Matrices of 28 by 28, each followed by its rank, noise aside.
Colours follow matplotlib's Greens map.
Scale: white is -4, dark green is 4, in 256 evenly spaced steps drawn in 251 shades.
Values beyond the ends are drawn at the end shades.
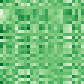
two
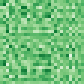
four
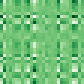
one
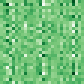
three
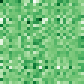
three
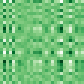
one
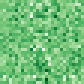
six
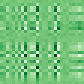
one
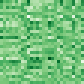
three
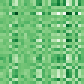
one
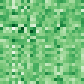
four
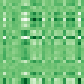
one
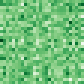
four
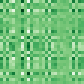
one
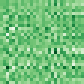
three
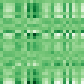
one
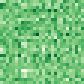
six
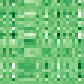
two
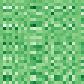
two
